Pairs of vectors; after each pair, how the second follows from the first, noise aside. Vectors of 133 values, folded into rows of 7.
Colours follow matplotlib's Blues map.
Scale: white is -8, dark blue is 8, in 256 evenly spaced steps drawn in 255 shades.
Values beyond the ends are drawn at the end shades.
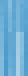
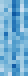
wrapped around, negated, scaled up.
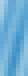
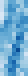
scaled up.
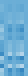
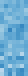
copied.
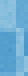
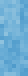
wrapped around, negated, shrunk.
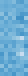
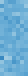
reversed, negated, partly zeroed.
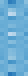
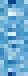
scaled up.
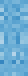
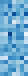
reversed, scaled up.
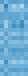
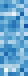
reversed, scaled up.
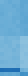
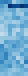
reversed, scaled up.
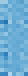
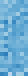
copied.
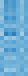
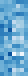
wrapped around, negated, scaled up.
